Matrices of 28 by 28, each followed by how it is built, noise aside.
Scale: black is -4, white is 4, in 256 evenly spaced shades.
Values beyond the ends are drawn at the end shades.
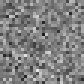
noise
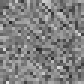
Toeplitz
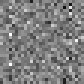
uneven columns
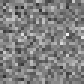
repeating rows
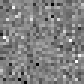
sparse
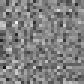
low rank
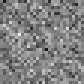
Toeplitz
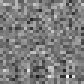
low rank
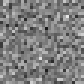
repeating rows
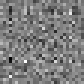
low rank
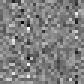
uneven columns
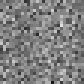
repeating rows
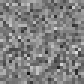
noise
